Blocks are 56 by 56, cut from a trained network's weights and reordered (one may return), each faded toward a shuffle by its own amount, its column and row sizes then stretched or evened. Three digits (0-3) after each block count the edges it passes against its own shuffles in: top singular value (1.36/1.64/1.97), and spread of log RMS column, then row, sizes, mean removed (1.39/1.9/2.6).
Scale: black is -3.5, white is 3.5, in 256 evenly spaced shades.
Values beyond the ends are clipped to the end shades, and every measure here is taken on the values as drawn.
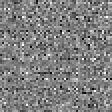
0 2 3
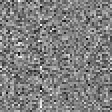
2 2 0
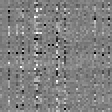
2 3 0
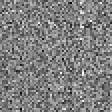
1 1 1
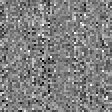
0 3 0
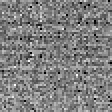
1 2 0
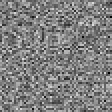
3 0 2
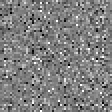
2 2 0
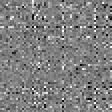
3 2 2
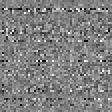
1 1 3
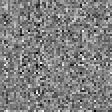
0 2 2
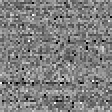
1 1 1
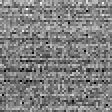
3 1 1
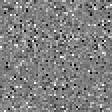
1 1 1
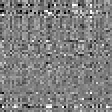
3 1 3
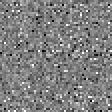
2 0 1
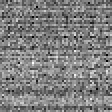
3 2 0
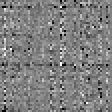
1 3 1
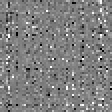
1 3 1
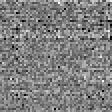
1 1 2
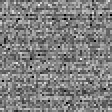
2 0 0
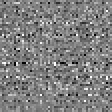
1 2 3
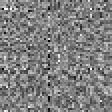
3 2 1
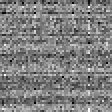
3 2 0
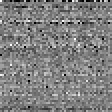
2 1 3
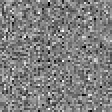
1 3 0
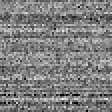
3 0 2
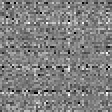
1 2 3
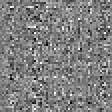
0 3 1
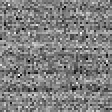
2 1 0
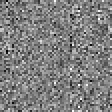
1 2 0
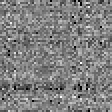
1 2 2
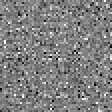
2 1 0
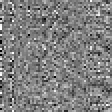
2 3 0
